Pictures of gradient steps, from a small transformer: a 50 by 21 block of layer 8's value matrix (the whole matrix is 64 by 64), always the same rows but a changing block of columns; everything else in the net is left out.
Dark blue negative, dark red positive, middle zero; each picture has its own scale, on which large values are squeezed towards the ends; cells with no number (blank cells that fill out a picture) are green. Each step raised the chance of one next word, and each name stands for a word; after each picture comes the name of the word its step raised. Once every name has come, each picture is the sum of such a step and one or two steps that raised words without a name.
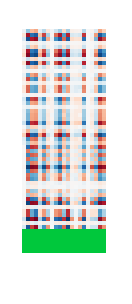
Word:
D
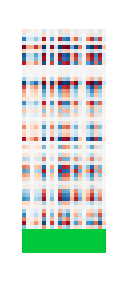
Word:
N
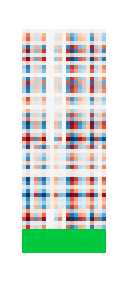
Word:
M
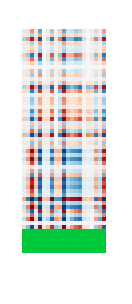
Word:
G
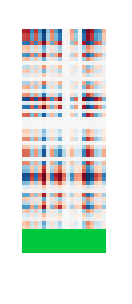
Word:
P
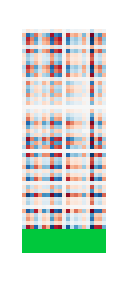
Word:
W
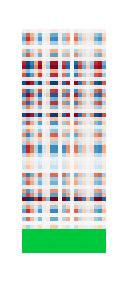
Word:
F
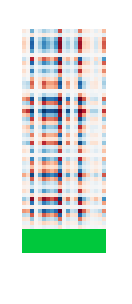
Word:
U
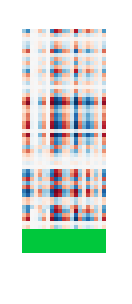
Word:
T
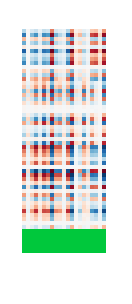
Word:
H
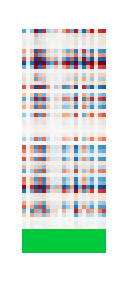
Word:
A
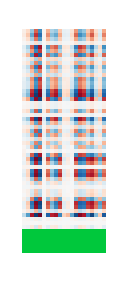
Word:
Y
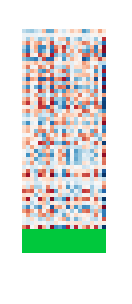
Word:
G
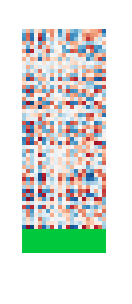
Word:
P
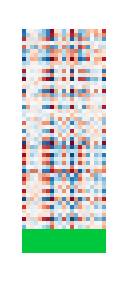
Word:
H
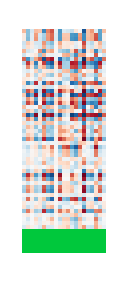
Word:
F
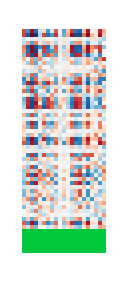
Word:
P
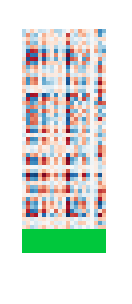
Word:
Y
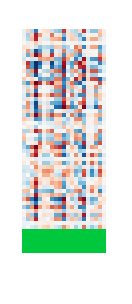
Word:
F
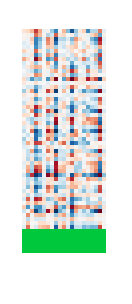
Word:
U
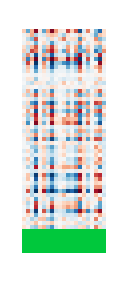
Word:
D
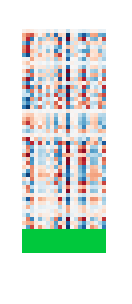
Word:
G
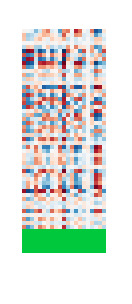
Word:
A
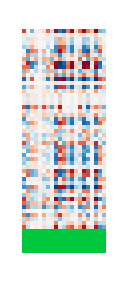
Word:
A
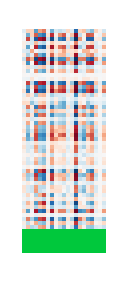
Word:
D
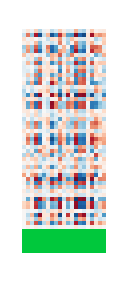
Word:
Y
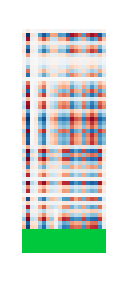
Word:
G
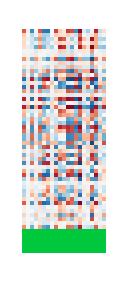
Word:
U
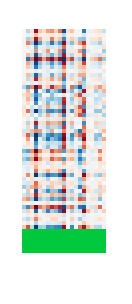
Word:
G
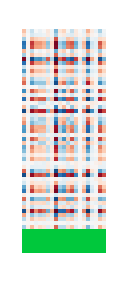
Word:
U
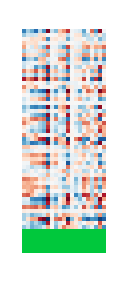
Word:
M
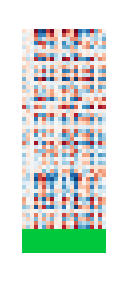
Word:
P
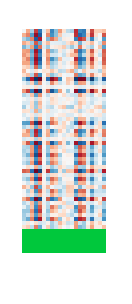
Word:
H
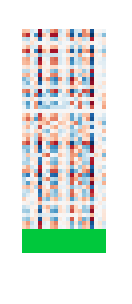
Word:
H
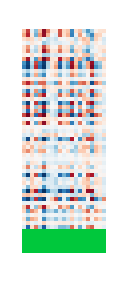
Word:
F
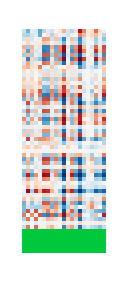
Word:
Y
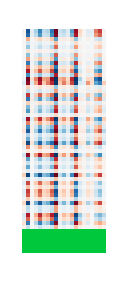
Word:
Y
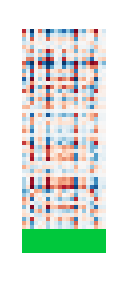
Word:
A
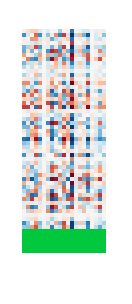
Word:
P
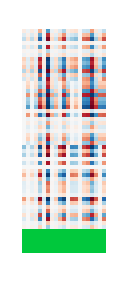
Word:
F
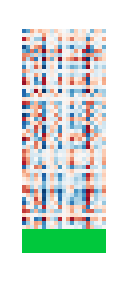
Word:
M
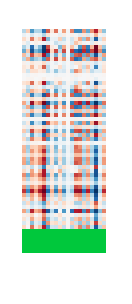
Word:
N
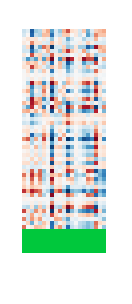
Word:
P
